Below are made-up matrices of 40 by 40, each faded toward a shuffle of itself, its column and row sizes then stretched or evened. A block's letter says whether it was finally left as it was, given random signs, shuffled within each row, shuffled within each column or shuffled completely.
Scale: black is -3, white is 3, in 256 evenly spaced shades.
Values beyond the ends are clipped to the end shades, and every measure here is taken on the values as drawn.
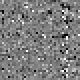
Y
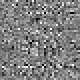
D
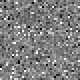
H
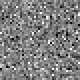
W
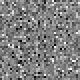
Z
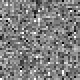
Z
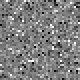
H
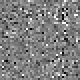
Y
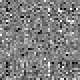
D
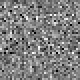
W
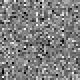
Z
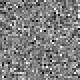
H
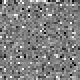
Y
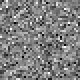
H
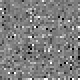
D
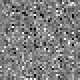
Z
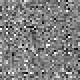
Y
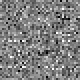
D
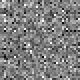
D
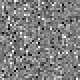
Z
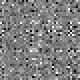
D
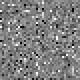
Z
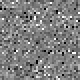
W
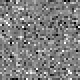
W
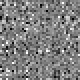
D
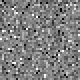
H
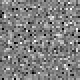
W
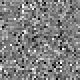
Z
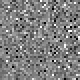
D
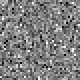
H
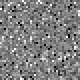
H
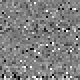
W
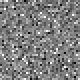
H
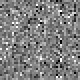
Z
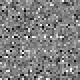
W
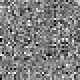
D
